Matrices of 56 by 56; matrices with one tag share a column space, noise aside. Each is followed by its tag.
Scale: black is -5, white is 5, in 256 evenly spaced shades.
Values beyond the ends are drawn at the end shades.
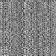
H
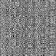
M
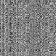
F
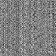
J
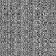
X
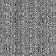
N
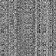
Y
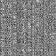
F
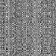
N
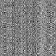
N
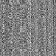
F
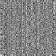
H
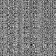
J
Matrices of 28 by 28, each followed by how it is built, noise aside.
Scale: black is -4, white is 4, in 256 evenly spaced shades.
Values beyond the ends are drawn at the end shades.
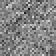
Hankel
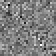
banded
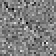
banded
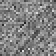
Hankel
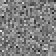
noise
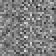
repeating rows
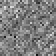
Hankel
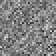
Hankel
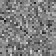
noise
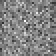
repeating rows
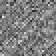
Hankel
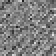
Hankel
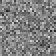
noise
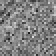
Hankel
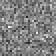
noise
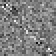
banded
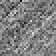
Hankel
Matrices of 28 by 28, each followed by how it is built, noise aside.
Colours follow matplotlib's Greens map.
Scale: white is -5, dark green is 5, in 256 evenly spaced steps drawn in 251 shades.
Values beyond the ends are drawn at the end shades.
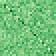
diagonal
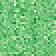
uneven columns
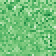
upper triangular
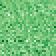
uneven rows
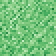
Hankel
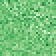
upper triangular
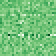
uneven rows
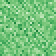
Toeplitz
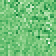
upper triangular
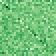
diagonal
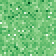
sparse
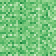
repeating rows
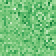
upper triangular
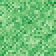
Hankel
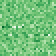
uneven rows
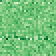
uneven rows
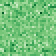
uneven rows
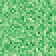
repeating rows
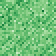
Hankel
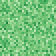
repeating rows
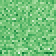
uneven rows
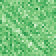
Toeplitz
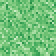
Toeplitz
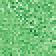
upper triangular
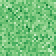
diagonal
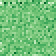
uneven rows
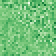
upper triangular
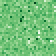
sparse
